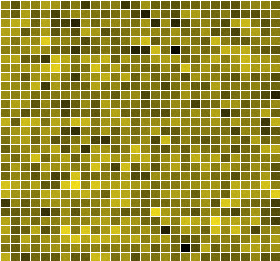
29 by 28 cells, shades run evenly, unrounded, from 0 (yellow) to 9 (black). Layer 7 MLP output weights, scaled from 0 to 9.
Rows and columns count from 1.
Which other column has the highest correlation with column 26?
17
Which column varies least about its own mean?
21
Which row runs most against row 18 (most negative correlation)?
20
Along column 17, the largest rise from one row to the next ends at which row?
26
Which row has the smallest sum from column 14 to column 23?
25
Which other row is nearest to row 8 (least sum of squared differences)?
22
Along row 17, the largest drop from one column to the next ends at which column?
10
